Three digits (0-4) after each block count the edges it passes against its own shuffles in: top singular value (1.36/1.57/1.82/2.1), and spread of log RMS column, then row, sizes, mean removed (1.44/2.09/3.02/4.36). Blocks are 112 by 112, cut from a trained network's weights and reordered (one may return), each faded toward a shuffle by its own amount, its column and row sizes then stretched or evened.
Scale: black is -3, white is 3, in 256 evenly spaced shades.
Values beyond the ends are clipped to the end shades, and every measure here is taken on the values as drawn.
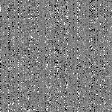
0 3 1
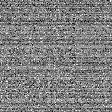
4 0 0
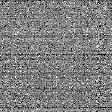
3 2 1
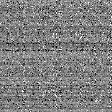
3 2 1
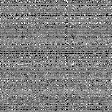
4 2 3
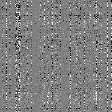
1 4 1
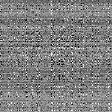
4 3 2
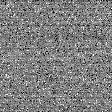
1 0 0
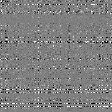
3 2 4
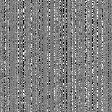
4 4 0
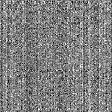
4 0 2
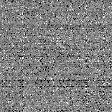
2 1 1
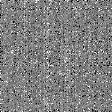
1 2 2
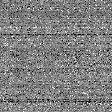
3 1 2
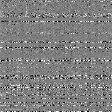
3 0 4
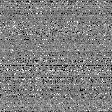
2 0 3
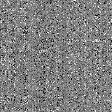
0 2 1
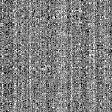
4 1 2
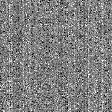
2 1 0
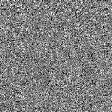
3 1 1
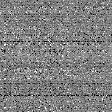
3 1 2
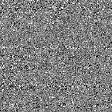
2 1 2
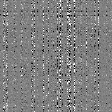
2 4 1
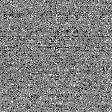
1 1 1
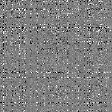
1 3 3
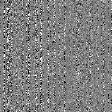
0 4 0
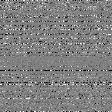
2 0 4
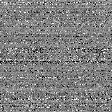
2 0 3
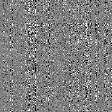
1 4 2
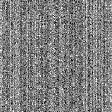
4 1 0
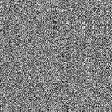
4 1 0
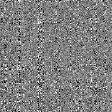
3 3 2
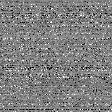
2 0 3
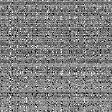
4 3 1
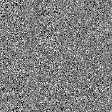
0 2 0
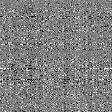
2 1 3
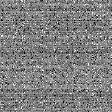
3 2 1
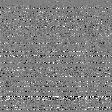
2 0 4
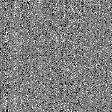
0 2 0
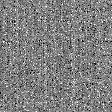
1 0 1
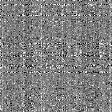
3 1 3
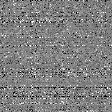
2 1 3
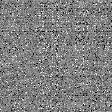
1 1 0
